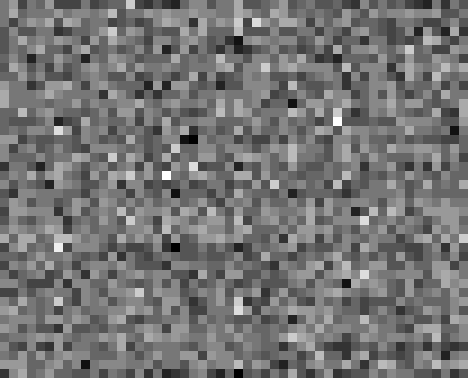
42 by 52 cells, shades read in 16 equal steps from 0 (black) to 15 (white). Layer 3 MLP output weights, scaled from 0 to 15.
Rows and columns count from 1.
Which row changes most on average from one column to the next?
19
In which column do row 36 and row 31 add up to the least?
22
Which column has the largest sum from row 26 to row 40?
7
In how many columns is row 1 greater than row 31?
11
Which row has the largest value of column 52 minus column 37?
21
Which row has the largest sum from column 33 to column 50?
31
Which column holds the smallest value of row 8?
44
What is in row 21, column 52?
10
